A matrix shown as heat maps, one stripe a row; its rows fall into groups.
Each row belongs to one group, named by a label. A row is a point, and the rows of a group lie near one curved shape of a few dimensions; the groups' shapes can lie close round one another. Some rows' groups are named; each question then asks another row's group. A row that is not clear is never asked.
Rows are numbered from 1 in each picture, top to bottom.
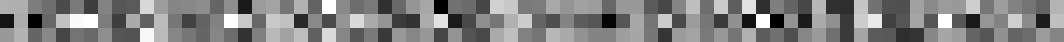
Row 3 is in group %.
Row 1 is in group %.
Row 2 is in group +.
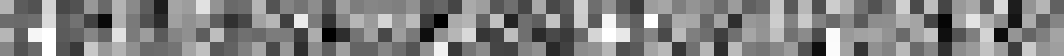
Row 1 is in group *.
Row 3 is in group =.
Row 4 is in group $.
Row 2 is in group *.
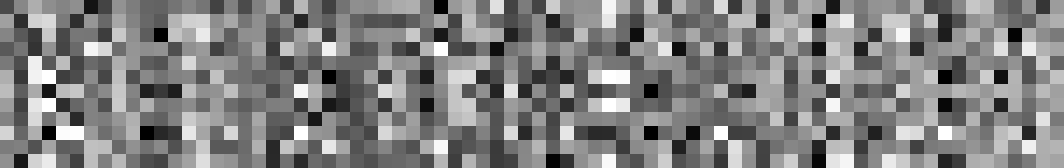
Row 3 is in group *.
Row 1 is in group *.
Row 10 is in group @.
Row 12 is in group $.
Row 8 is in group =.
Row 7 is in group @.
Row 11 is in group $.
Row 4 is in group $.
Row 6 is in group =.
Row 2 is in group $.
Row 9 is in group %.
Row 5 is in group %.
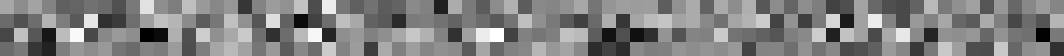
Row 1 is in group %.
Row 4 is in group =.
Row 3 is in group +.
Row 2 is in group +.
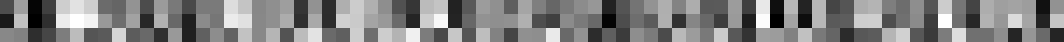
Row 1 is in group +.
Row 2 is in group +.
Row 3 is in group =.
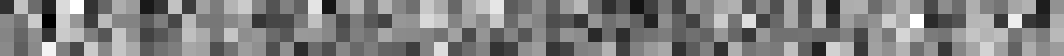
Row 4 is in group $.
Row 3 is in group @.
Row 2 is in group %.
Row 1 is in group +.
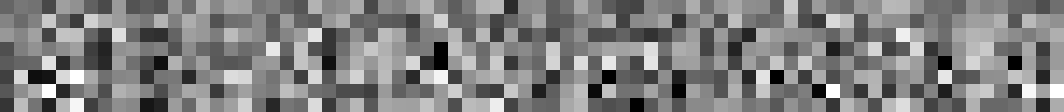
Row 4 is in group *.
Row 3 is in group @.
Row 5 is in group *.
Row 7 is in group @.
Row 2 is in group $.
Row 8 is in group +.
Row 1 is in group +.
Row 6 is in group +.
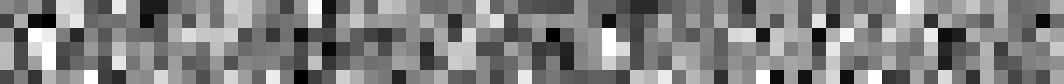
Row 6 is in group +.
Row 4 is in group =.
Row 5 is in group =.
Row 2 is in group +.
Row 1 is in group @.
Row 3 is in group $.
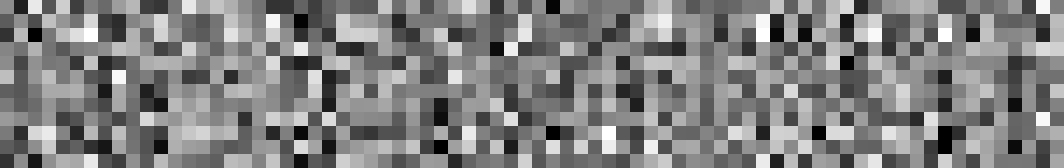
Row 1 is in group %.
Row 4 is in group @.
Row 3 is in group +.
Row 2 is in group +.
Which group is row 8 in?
*
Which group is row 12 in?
+
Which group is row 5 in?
+
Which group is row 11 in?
*
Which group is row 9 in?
%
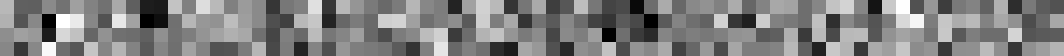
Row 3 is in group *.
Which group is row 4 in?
$
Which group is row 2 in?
@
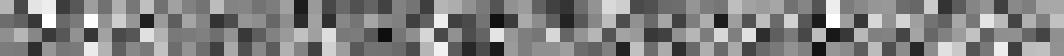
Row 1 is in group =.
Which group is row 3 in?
%
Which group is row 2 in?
$
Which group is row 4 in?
$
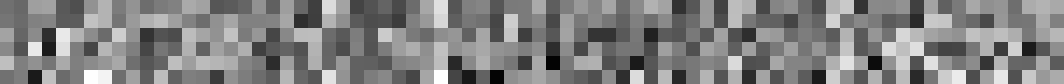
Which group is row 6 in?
$
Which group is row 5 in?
*
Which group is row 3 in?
@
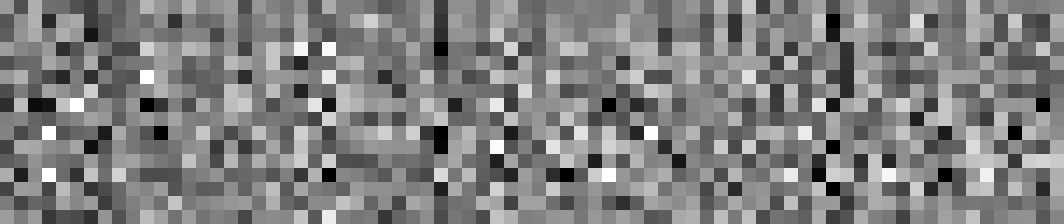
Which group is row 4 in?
%
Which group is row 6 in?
%
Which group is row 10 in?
*
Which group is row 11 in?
*
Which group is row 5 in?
+
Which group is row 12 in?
@
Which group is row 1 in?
%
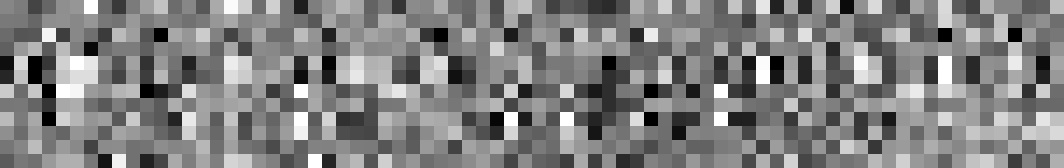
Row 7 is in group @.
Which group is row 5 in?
+
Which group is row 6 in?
+
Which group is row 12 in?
@
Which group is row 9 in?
@
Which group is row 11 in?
*
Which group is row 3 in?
*
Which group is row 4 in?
*
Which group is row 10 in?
@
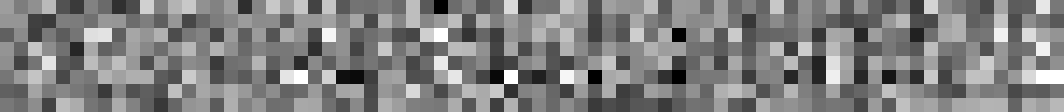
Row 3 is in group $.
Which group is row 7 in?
+
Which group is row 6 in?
@
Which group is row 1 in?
%
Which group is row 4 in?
%
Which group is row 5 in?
$
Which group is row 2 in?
=
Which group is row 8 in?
@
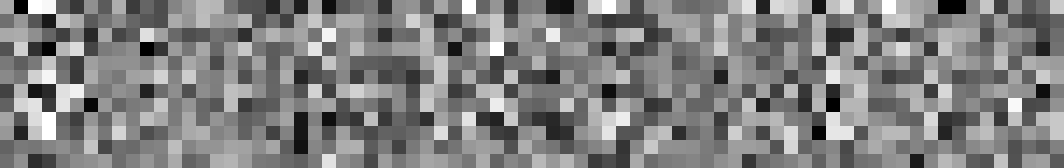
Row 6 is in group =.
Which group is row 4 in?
+
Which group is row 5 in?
$
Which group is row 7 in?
+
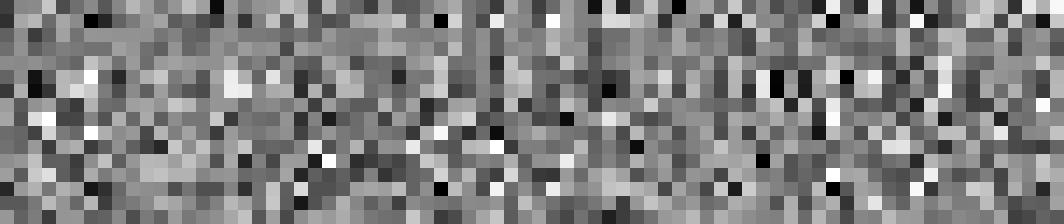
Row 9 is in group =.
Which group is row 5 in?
=
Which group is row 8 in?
%
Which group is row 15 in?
+
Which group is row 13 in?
=
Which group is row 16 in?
+
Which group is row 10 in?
$
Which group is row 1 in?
@
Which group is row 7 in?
+
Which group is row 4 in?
=
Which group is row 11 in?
+
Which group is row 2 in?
*
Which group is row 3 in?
=
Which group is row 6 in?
+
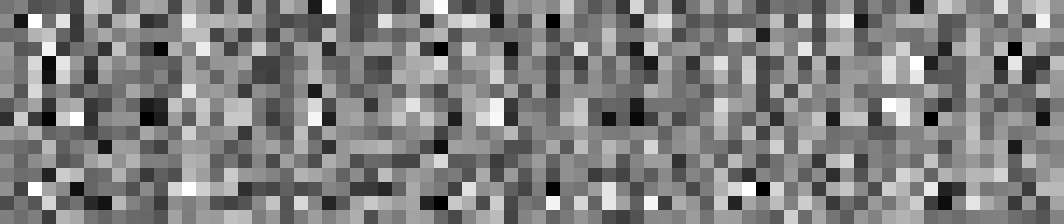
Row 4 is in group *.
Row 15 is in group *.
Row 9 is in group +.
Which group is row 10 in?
%
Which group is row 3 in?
$
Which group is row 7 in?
%
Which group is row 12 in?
$
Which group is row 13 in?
@
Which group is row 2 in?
%
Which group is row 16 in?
+
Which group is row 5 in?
%
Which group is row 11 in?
*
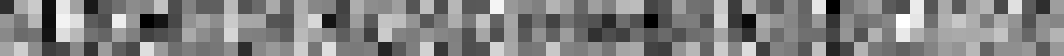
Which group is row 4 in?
%
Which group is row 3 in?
@
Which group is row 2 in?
@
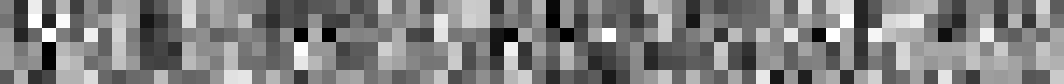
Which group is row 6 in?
+
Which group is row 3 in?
$
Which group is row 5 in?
@
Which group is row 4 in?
@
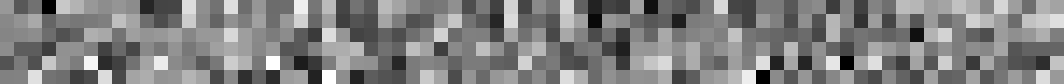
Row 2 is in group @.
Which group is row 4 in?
+
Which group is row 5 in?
+
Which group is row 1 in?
@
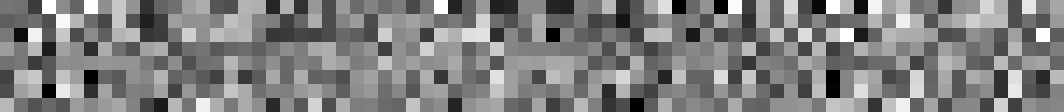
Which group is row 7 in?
*
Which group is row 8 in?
*
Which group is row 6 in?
*
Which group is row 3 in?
%
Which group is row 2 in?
@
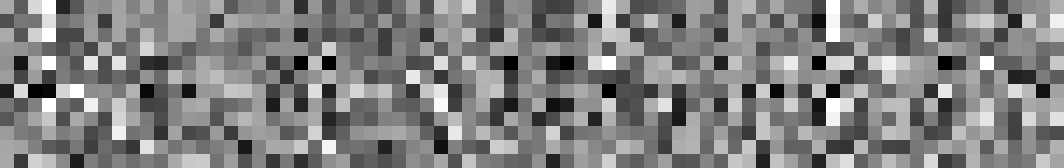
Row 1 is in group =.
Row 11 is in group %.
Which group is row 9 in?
@
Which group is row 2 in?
@
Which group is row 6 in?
+
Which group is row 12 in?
$
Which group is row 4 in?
%
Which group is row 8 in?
$
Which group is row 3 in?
=
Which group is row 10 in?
=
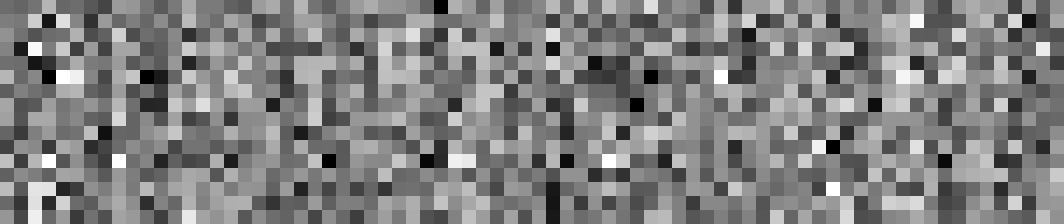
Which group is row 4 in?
%
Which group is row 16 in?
%
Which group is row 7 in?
+
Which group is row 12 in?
=
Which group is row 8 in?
*
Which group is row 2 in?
%
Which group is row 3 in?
=
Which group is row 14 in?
=
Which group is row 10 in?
+
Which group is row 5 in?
=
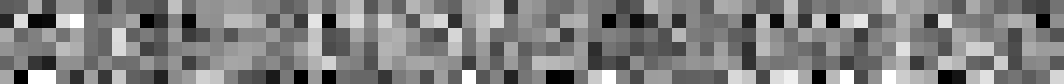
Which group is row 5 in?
=
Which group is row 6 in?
$
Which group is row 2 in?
+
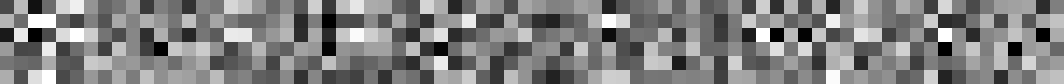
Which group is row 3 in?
+
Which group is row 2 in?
=
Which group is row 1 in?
+
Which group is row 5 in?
$
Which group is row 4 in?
*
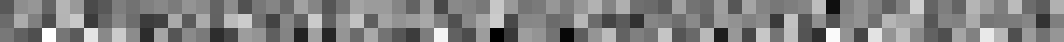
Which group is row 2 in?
+
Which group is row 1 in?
*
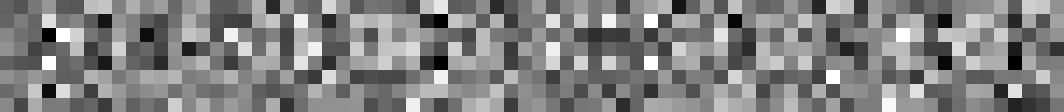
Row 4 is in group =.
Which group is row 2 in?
*
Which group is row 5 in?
*
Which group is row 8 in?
+
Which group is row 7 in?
%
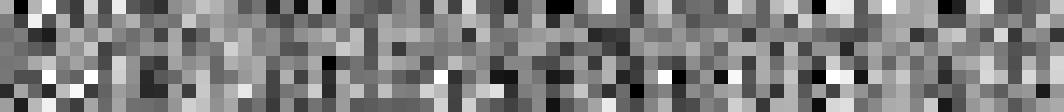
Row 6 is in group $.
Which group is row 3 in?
=
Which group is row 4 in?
+
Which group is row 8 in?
$
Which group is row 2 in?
%
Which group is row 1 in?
$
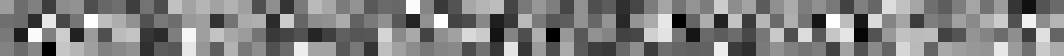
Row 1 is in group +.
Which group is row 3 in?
%
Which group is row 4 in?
@
